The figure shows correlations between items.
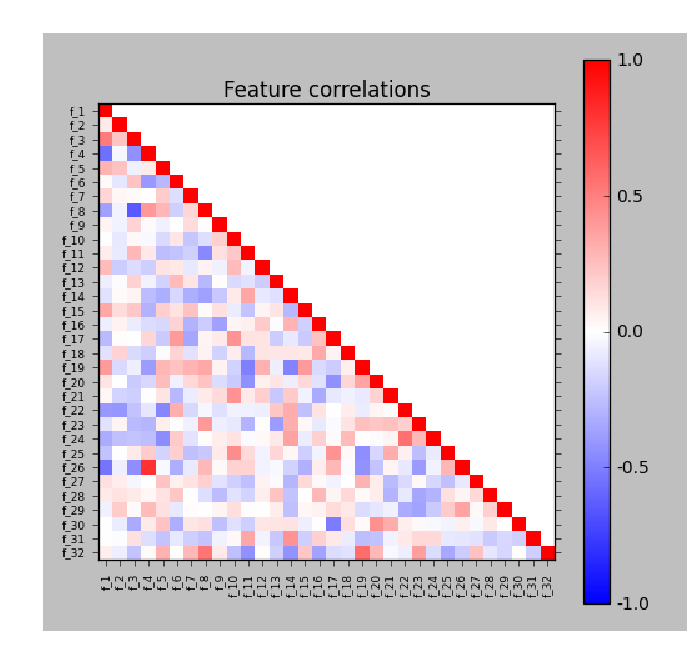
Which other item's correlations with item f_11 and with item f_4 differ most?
f_8
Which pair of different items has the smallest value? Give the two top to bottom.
f_3, f_8
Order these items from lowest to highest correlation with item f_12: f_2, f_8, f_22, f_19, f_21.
f_2, f_22, f_8, f_21, f_19
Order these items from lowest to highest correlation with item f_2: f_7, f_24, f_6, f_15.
f_24, f_6, f_7, f_15
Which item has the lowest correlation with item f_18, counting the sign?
f_11
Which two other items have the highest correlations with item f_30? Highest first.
f_20, f_21
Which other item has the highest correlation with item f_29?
f_26
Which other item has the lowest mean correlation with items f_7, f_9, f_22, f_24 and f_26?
f_1
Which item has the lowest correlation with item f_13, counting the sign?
f_23
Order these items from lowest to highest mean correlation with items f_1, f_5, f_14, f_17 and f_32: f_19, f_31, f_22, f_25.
f_22, f_25, f_31, f_19
